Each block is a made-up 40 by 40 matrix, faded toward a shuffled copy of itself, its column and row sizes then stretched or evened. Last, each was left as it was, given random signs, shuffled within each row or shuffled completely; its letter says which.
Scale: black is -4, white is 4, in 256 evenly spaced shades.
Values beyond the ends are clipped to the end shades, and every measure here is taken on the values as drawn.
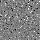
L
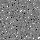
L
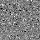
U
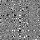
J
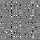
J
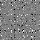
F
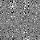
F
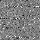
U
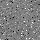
L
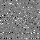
U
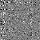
F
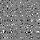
J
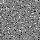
L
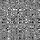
J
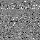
U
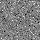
L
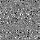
U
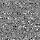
U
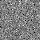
L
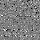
U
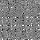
F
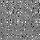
J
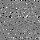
U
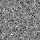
L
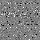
U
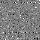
U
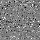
U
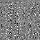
F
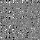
F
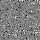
U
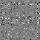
J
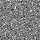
L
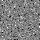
L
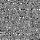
U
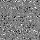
U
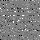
U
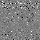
U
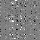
J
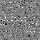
U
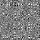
J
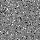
L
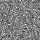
L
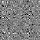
J
